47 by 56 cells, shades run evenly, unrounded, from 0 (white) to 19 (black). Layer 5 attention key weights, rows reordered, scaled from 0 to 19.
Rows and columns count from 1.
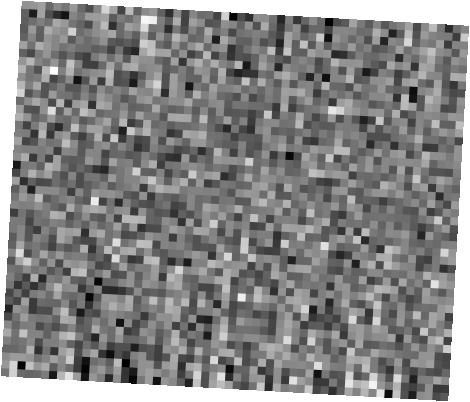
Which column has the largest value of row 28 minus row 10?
18
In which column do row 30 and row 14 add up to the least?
14
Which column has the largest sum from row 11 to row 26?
28
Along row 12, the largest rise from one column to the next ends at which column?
2
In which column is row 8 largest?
39
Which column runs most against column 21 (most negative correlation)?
11
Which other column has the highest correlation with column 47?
44
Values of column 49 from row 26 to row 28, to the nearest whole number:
12 9 10
